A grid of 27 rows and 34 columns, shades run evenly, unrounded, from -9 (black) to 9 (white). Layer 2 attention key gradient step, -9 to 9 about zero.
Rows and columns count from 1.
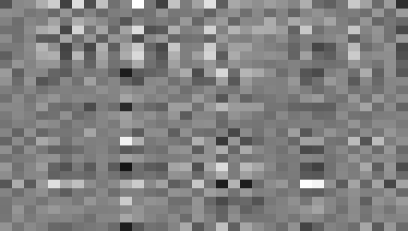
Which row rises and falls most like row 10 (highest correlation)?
16
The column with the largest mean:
18
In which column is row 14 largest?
11
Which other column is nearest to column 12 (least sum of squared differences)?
30
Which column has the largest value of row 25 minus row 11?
27
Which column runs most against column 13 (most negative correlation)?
22
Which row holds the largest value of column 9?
1
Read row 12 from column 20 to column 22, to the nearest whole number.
1 -2 -1
